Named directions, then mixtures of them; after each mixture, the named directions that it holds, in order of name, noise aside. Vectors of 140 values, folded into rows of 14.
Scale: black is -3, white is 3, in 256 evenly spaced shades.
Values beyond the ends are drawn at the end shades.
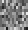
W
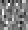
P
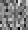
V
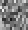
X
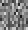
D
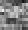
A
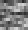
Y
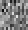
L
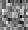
A, P, W.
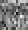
A, D.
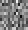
D.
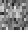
A, W.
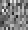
L.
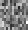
L, X.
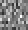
D, P, W.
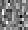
P, W.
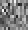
L.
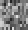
A, L, X.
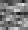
Y.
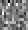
P.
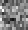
A, X.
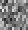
X.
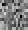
D, X.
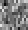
V, X.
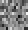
W, X.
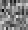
L, Y.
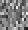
V, W.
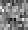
A, P, X.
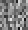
V.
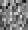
L, P, X.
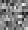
W, Y.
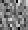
V.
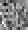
D, L, V.
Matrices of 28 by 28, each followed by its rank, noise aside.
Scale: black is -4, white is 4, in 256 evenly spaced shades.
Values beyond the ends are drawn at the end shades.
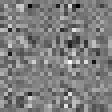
four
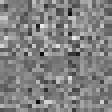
five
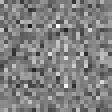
seven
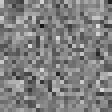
eight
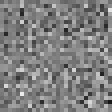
seven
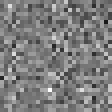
six
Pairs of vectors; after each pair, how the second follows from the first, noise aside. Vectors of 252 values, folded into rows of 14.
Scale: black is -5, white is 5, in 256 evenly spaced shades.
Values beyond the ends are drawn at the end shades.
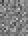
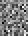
reversed, negated, scaled up.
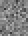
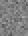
reversed, shrunk.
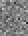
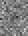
shuffled.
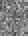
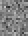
negated.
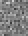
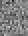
negated.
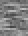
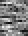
wrapped around, negated, scaled up.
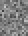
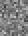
negated.
